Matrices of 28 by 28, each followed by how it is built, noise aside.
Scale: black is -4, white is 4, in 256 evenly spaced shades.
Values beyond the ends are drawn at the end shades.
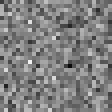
repeating rows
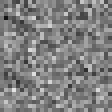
repeating rows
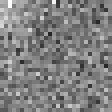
smooth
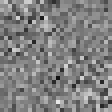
block diagonal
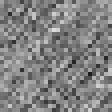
Hankel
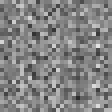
repeating rows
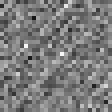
Hankel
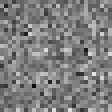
blocks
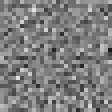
repeating columns
